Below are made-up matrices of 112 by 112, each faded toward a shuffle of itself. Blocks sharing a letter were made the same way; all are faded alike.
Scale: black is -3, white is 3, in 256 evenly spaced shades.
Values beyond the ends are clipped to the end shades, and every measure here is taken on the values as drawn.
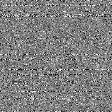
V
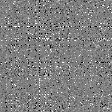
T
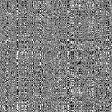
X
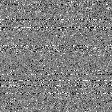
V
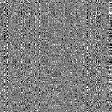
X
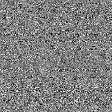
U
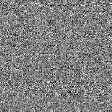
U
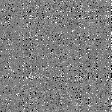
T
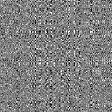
X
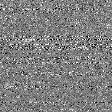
V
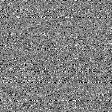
V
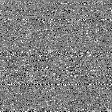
V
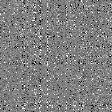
T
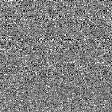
U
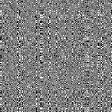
X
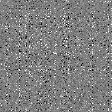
T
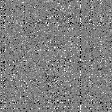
T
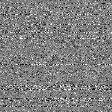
V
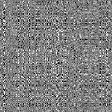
X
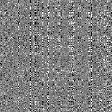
X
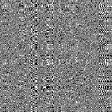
X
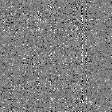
T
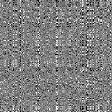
X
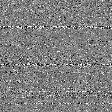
V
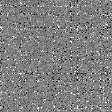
T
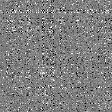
T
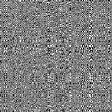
X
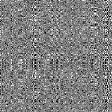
X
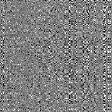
X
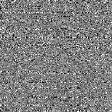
U
